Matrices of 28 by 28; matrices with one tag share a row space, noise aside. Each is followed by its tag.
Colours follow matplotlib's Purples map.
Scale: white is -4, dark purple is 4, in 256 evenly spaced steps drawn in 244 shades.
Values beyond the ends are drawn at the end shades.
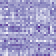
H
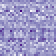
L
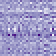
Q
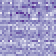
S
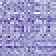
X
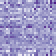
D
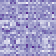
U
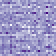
S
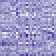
U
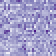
D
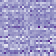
H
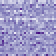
L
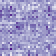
S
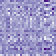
Q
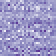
X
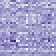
U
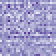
X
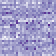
U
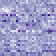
U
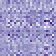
Q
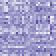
H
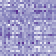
X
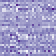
U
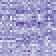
S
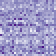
L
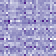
D
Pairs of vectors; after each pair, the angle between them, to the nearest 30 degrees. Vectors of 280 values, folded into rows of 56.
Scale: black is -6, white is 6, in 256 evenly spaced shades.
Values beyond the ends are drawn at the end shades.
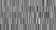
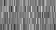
60 degrees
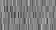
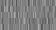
150 degrees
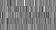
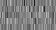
150 degrees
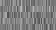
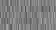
120 degrees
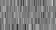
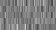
150 degrees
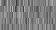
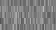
90 degrees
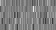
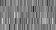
150 degrees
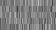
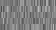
90 degrees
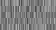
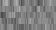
60 degrees
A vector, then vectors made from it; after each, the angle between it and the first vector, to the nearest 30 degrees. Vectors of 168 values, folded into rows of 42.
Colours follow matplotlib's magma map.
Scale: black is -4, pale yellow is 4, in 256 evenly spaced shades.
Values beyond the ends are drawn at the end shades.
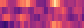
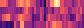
30 degrees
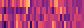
60 degrees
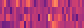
60 degrees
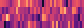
60 degrees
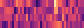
60 degrees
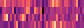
60 degrees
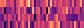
60 degrees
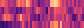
30 degrees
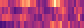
30 degrees
